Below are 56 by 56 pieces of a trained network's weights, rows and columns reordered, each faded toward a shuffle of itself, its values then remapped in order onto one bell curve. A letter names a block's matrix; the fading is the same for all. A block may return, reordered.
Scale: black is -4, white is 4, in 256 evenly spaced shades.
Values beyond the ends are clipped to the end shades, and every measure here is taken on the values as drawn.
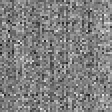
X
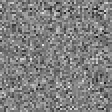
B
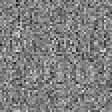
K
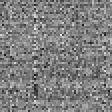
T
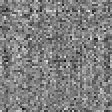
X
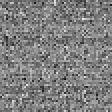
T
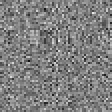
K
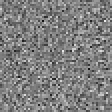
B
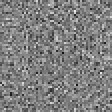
K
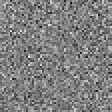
K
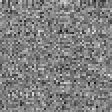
B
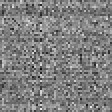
T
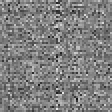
T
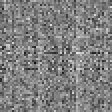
X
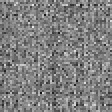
X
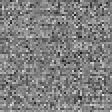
T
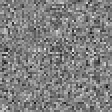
K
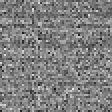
T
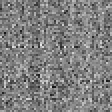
X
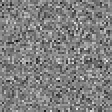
B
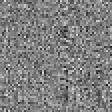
K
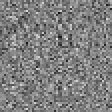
K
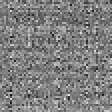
T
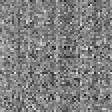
X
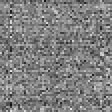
T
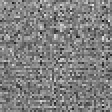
T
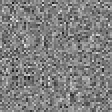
K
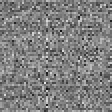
T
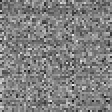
T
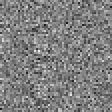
K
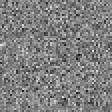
K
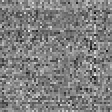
T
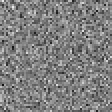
K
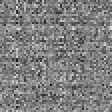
T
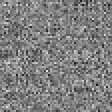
B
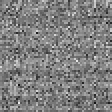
T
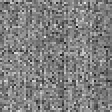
X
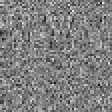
K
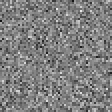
K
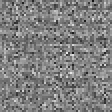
T
